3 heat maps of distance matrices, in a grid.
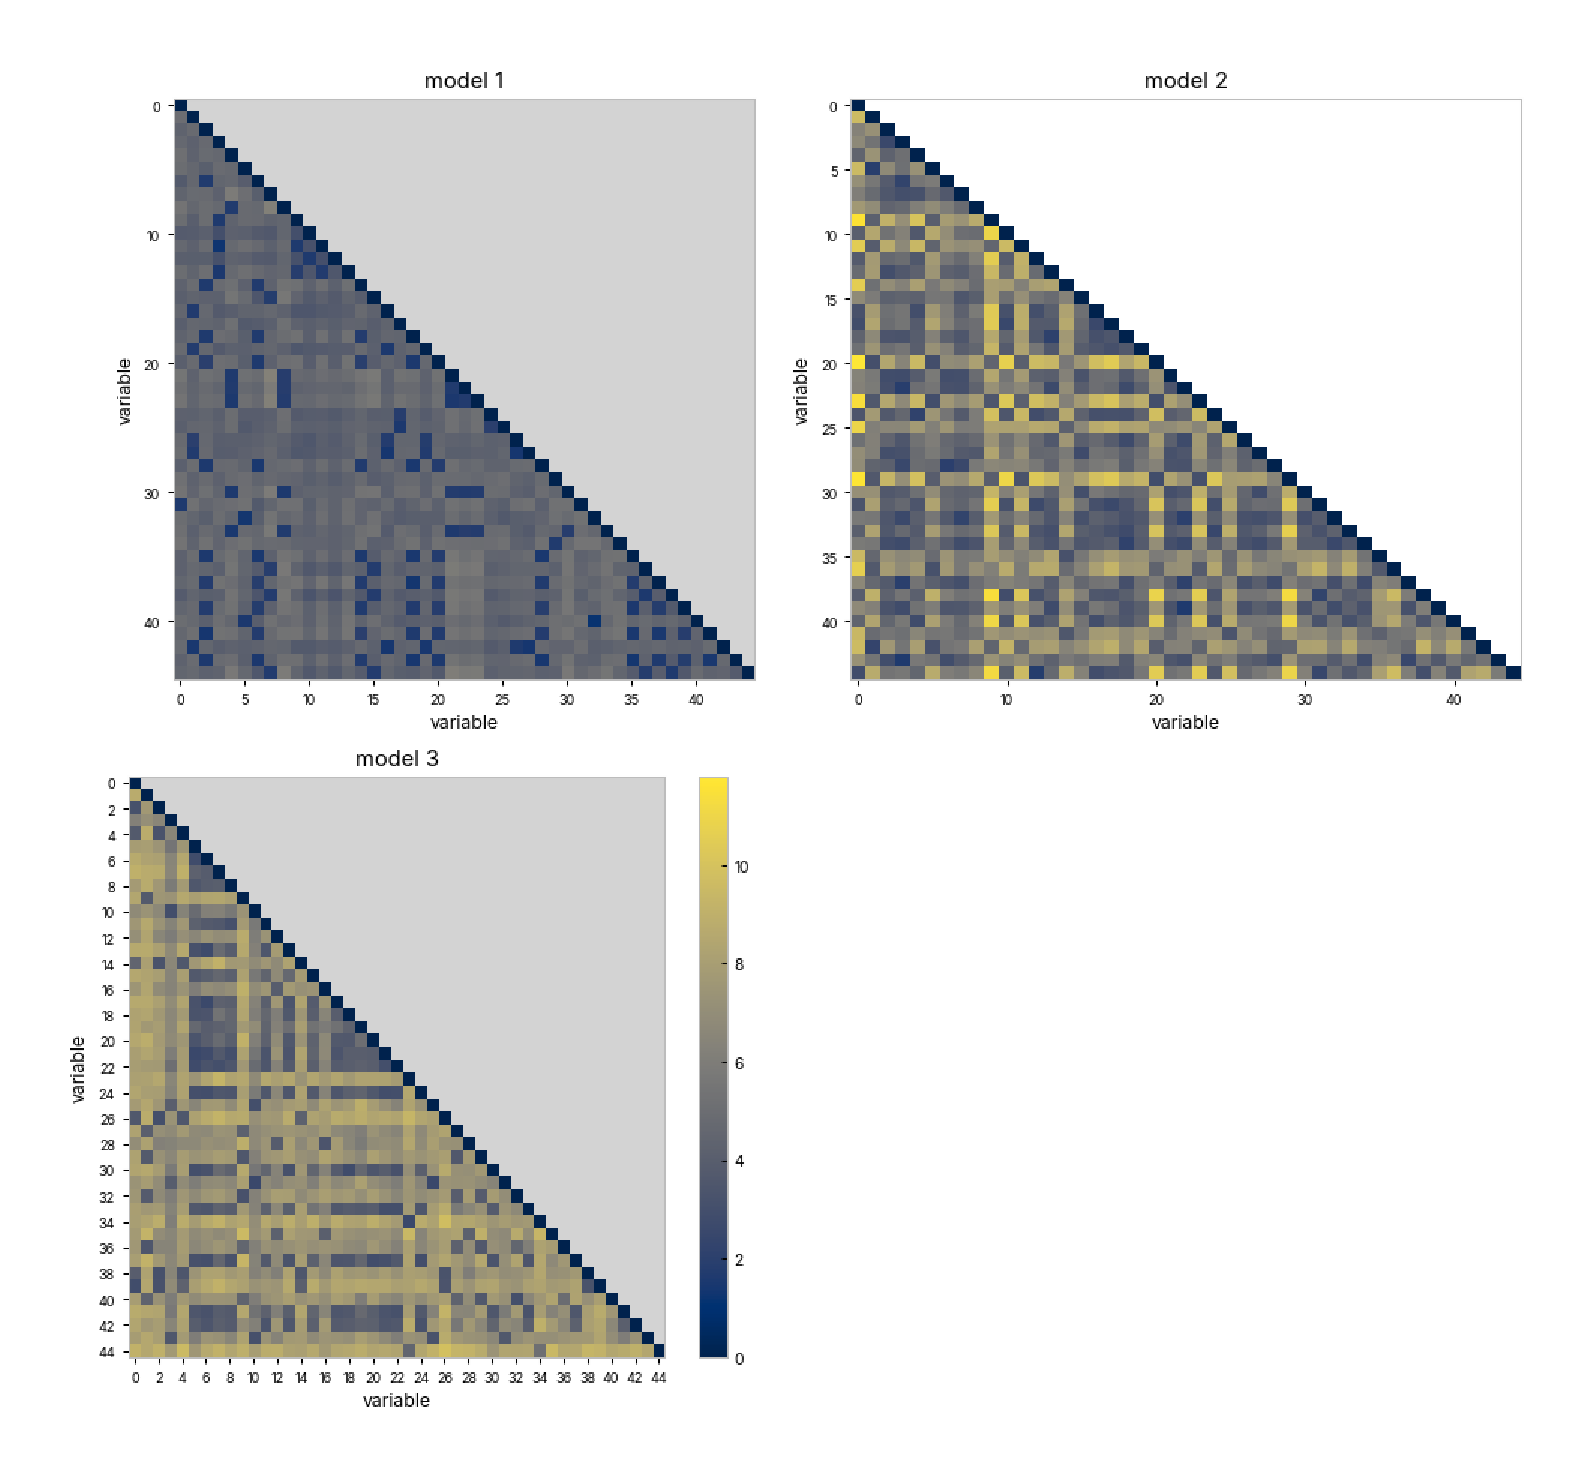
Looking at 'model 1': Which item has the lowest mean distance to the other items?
6
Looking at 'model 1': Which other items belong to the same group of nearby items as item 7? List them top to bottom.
15, 36, 38, 44
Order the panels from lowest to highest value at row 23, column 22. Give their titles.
model 1, model 2, model 3
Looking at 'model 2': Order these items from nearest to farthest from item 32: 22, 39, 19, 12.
22, 39, 19, 12
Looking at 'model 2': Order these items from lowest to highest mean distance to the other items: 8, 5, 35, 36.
8, 5, 35, 36
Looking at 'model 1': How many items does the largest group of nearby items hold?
11
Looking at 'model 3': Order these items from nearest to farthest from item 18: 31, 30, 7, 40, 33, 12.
30, 33, 7, 12, 31, 40
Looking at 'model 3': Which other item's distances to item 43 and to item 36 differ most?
1
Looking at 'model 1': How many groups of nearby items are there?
10
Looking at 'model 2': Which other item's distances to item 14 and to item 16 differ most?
0
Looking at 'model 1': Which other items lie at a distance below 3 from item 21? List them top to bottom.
4, 8, 22, 23, 30, 33
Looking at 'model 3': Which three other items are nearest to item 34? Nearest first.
23, 44, 3
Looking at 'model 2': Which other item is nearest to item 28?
6
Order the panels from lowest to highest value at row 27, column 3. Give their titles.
model 2, model 1, model 3
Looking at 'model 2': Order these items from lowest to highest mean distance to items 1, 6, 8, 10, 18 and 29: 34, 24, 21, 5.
34, 21, 5, 24
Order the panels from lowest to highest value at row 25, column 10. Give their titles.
model 3, model 1, model 2
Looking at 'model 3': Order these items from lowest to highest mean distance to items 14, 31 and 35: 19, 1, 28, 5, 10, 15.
10, 28, 5, 15, 19, 1
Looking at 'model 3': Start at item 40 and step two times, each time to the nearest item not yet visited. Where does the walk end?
9
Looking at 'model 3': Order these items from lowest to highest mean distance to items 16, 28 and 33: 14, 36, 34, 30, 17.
30, 17, 36, 14, 34
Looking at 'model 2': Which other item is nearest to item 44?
12
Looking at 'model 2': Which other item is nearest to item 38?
31
